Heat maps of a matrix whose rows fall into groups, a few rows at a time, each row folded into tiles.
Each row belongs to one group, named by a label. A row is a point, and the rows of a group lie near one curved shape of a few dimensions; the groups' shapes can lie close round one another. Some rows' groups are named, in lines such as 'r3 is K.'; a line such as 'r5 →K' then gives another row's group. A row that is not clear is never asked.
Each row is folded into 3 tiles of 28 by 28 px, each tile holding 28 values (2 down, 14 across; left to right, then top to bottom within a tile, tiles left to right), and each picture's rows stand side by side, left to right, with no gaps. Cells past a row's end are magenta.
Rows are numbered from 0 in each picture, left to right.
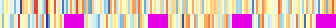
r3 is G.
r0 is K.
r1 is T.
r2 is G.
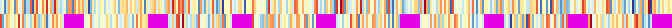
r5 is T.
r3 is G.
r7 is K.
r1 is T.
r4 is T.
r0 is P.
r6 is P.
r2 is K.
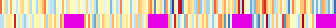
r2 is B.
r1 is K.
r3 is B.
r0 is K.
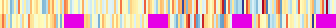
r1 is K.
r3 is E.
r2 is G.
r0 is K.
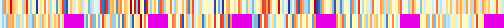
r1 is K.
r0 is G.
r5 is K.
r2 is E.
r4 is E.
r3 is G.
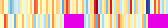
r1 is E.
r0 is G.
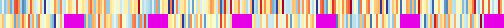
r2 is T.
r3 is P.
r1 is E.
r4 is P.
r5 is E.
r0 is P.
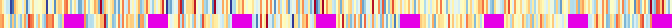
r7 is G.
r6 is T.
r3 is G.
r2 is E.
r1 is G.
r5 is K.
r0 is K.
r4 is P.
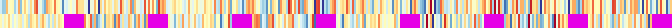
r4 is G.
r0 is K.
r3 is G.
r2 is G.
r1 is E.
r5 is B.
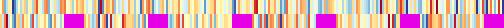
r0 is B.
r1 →G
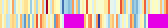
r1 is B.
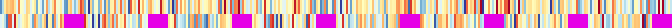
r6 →E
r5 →K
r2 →T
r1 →K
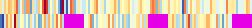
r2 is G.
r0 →K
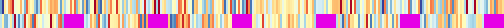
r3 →G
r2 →G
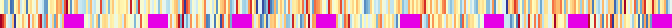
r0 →K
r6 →B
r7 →P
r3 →K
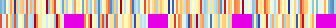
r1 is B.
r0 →E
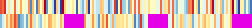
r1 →P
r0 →K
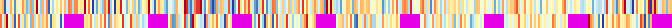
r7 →K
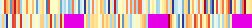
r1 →P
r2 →K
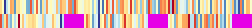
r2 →T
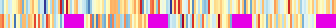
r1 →T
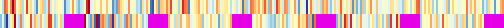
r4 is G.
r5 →G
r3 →E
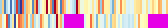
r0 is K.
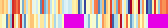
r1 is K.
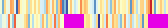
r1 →K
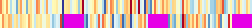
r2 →E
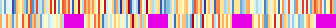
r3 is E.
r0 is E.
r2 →P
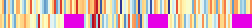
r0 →P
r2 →P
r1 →K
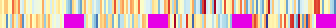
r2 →P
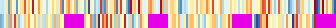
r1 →K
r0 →T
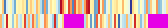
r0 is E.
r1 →E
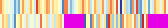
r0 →G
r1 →P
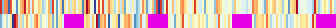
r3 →K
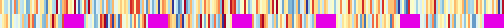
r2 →K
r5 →P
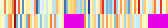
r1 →P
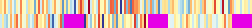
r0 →G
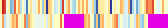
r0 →E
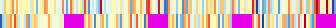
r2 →G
